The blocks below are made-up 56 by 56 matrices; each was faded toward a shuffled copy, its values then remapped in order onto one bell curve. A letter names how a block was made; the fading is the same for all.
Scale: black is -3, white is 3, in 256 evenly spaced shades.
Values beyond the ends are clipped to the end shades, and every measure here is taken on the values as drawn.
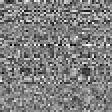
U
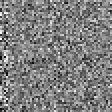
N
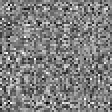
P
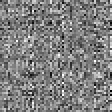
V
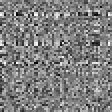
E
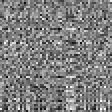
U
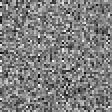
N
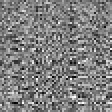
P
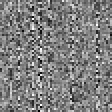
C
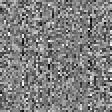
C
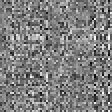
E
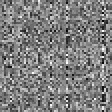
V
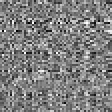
U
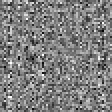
C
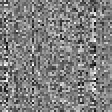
V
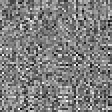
P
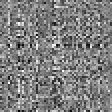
E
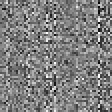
V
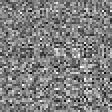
P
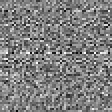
U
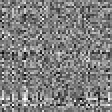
E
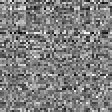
U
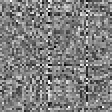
E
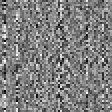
V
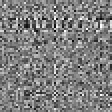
E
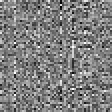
V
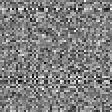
U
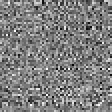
P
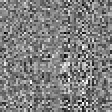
V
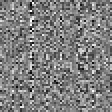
V
